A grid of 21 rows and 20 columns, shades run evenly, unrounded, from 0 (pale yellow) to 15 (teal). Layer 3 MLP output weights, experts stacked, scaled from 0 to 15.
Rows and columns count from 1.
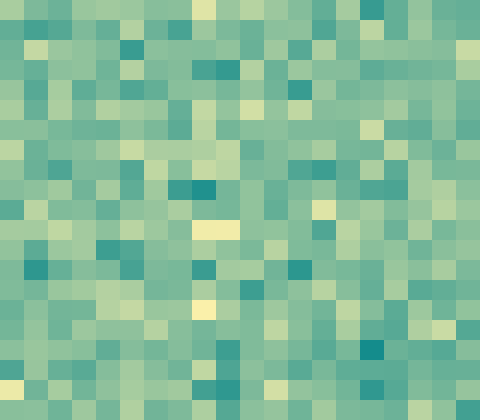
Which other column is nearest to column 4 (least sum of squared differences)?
15
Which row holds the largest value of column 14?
9
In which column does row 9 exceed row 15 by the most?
14
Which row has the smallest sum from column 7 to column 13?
12
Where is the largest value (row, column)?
18, 16
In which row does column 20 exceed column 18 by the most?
21
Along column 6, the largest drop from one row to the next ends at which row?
4
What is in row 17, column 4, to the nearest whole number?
6
